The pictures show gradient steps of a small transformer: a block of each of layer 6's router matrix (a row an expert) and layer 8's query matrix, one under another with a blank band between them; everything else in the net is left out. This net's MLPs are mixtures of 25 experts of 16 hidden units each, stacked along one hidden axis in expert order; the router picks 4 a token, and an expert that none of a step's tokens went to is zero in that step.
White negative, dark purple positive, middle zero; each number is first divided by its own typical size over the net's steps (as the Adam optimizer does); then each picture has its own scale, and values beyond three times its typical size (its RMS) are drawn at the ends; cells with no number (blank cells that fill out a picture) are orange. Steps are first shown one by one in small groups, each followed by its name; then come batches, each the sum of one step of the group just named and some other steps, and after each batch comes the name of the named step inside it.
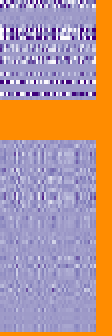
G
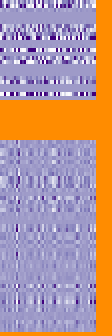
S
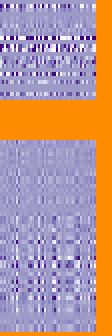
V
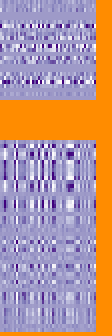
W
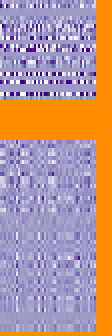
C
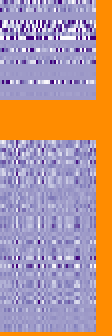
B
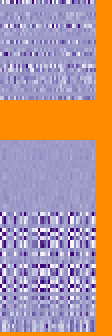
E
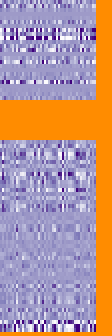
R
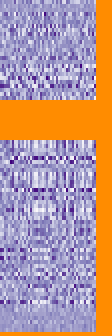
C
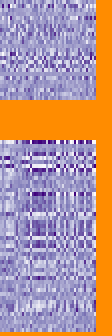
S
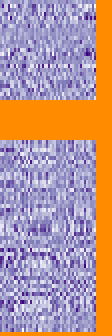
C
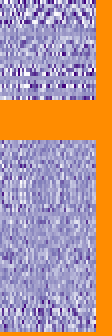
R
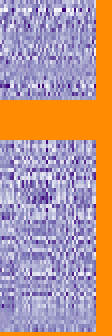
G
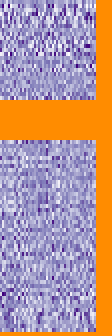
V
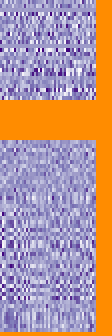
S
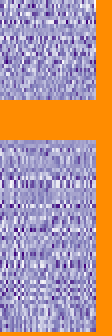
V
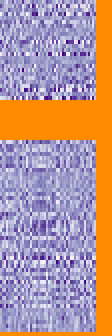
V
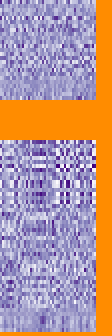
S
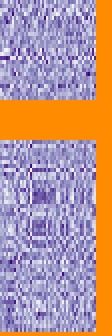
S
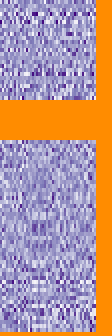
B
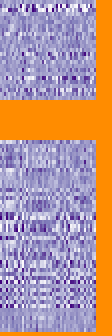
S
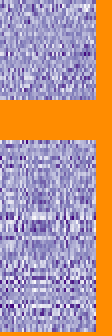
R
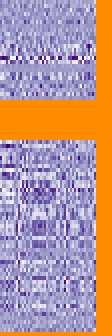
S
